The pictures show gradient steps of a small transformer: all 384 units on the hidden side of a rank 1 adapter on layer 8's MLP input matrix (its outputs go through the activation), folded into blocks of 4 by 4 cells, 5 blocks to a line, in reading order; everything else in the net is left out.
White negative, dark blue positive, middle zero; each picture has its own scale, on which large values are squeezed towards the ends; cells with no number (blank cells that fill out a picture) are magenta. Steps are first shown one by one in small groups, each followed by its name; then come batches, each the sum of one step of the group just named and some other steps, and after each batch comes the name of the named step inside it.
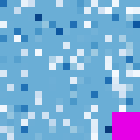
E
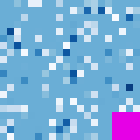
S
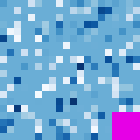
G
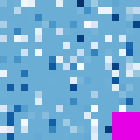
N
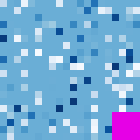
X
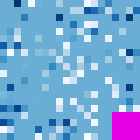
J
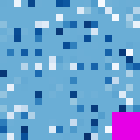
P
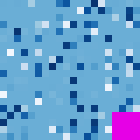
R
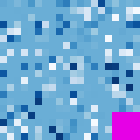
G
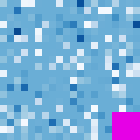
N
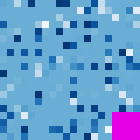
P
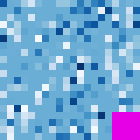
G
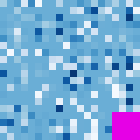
X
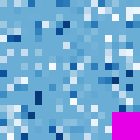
P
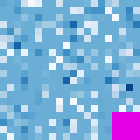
S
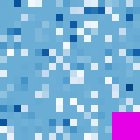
J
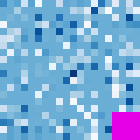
E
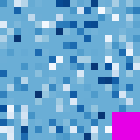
P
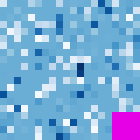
G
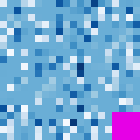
R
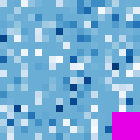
X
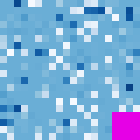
J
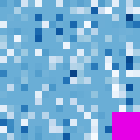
E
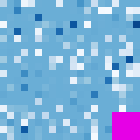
E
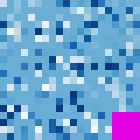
G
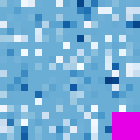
N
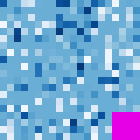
R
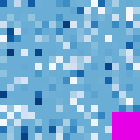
P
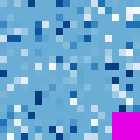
P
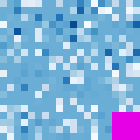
E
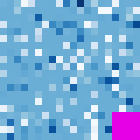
N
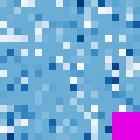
N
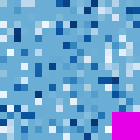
R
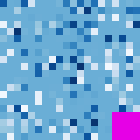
R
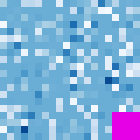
S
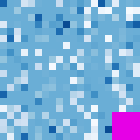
E
